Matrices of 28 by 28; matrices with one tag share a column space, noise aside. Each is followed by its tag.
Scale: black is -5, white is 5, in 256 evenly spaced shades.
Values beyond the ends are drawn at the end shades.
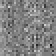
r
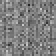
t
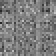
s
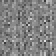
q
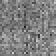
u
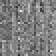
s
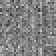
r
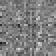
q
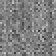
u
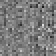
r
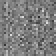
t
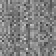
q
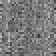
u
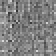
s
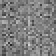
t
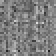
s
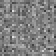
r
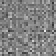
u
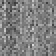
r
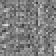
r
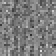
r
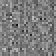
q
